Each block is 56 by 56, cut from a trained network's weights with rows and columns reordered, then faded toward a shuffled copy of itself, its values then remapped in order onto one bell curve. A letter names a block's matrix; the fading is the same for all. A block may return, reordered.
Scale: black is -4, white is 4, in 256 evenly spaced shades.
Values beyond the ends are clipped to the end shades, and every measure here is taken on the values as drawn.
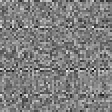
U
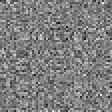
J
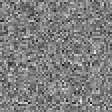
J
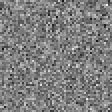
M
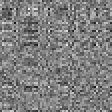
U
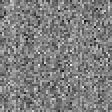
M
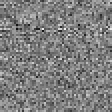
J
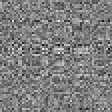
U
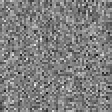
M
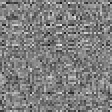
U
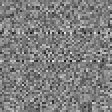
U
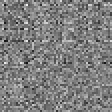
U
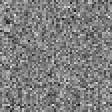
M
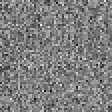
M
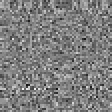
J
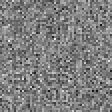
M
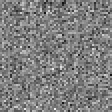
M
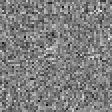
M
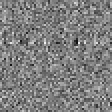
J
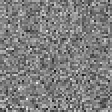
J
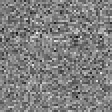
J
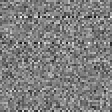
U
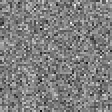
M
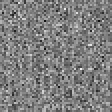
M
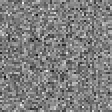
M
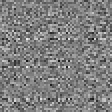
U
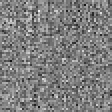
M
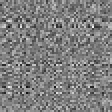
U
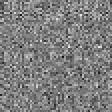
J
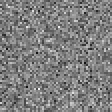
M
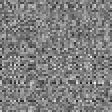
U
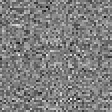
J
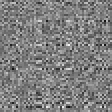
U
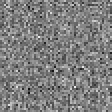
M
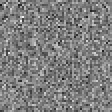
M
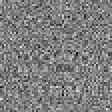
J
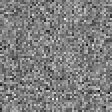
M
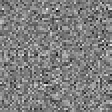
J
